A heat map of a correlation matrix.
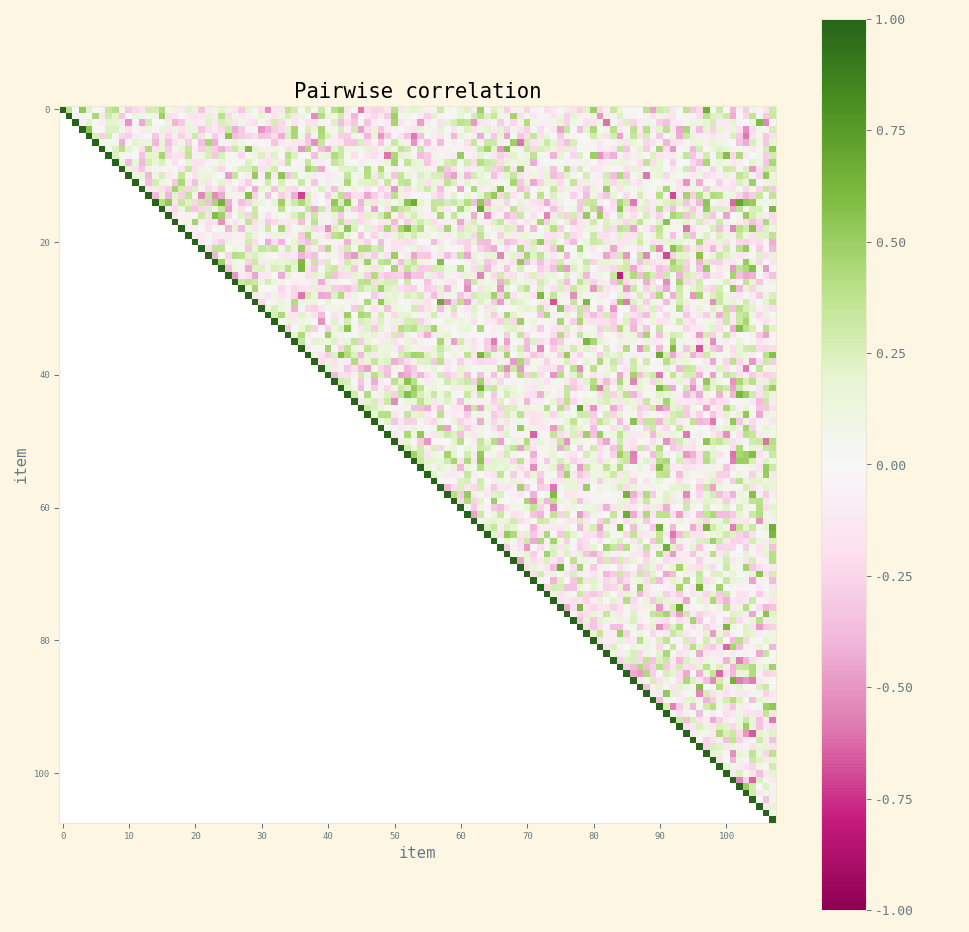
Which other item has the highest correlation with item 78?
45
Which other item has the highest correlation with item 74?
58
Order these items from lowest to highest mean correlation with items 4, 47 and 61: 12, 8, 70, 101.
70, 12, 8, 101
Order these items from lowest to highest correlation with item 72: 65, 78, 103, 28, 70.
103, 78, 70, 65, 28
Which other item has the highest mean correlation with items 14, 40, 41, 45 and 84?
24
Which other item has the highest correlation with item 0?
97
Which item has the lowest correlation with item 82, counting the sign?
2
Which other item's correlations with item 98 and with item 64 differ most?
86
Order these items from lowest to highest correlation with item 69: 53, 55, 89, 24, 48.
55, 89, 24, 53, 48
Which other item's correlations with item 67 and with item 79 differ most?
35
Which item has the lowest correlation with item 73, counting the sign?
16
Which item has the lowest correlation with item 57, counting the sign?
74
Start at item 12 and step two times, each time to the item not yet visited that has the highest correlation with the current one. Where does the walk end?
91
